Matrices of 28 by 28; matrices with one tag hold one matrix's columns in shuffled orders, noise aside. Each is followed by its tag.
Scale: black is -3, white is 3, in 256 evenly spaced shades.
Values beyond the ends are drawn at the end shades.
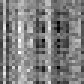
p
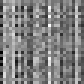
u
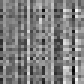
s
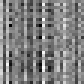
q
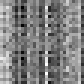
u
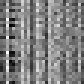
q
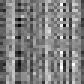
q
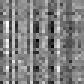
p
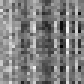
p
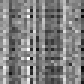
s
